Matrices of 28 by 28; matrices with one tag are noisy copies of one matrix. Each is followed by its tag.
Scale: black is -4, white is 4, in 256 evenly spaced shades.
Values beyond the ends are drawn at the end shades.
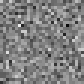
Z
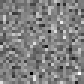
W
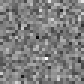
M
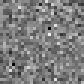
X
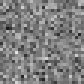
M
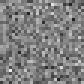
X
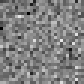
W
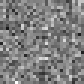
M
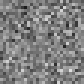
Z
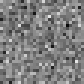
Z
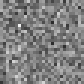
Z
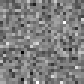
W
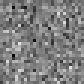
Z
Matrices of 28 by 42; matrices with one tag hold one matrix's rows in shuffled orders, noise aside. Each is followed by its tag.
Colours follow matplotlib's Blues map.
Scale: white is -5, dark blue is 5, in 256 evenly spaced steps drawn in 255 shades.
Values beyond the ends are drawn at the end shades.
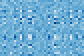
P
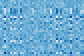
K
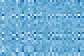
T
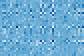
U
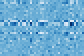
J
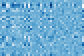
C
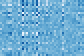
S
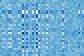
S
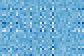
U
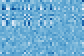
C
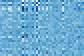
S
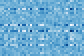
J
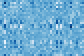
K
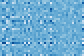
C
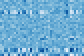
J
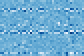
J
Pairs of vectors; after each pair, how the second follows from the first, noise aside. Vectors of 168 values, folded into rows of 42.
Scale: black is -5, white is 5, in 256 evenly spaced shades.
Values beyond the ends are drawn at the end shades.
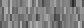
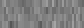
reversed, shrunk.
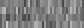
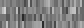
copied.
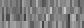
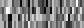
wrapped around, scaled up.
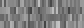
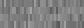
negated, shrunk.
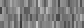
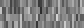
negated.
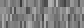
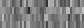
copied.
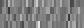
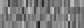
negated.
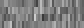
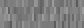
negated, shrunk.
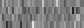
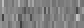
partly zeroed.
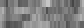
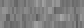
reversed, shrunk.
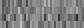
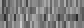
copied.
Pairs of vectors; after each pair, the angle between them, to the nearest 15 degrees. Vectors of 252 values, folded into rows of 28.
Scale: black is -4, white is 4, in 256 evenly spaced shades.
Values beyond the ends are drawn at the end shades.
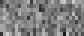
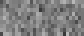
15 degrees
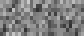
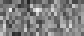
135 degrees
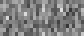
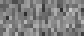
165 degrees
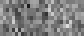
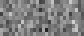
90 degrees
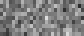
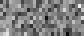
165 degrees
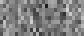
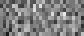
120 degrees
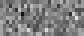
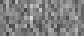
75 degrees
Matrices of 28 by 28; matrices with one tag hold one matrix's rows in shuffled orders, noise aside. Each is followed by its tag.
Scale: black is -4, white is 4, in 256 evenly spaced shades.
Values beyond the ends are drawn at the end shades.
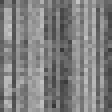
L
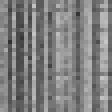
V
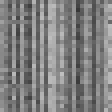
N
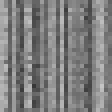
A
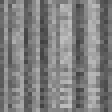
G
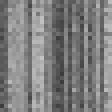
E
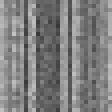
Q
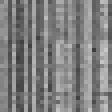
V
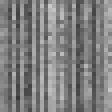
N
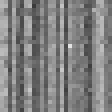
A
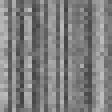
A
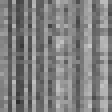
V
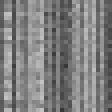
L
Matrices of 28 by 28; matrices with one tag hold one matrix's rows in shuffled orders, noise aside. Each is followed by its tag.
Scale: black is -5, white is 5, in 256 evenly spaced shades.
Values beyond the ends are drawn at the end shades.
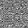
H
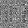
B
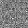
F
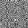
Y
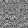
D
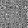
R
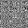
B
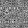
D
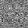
H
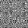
B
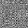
F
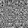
H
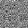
D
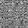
H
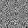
Y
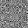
R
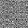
F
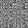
B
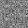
F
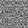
H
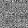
F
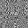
Y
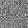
R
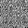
B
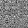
D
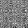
B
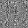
Y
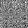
B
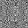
Y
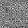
F
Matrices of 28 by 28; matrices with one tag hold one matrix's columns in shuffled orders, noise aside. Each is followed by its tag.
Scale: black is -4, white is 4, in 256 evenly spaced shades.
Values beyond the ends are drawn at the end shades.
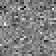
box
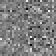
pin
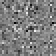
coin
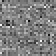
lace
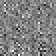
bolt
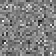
lace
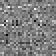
lace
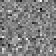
pin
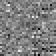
bolt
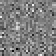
bolt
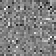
box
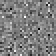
bolt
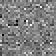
lace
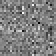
coin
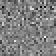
box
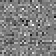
lace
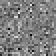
bolt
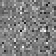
coin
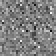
coin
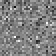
box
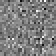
pin
